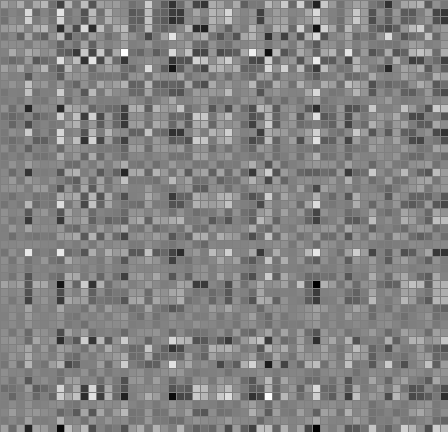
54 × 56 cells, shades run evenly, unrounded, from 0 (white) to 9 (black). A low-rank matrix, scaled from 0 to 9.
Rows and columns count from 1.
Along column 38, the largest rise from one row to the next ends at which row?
5
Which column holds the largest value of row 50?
22
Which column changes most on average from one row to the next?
40
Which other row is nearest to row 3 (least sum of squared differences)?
17
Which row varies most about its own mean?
50
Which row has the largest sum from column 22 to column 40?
54
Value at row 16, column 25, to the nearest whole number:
3
